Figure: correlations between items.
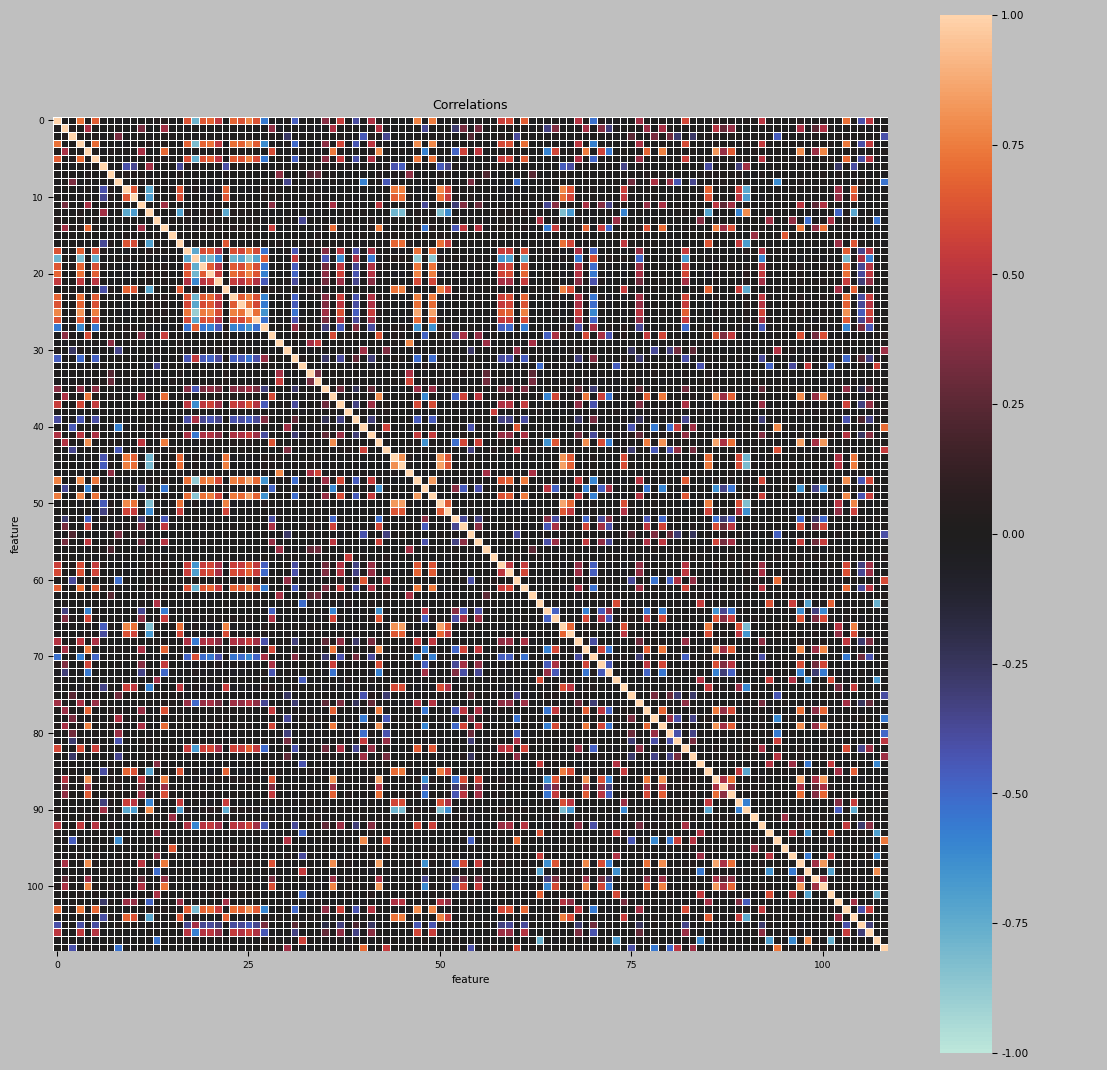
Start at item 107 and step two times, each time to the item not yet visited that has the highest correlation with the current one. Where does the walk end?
32
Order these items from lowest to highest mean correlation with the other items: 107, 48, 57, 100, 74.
48, 107, 57, 74, 100
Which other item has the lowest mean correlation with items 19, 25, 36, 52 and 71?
18
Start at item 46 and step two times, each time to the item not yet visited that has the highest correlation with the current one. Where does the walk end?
34
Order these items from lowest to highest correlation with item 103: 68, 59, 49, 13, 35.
13, 35, 68, 59, 49
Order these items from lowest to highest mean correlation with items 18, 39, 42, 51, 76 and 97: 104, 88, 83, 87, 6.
6, 83, 104, 87, 88
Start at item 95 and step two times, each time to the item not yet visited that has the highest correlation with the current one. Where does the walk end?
91
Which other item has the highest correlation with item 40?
94
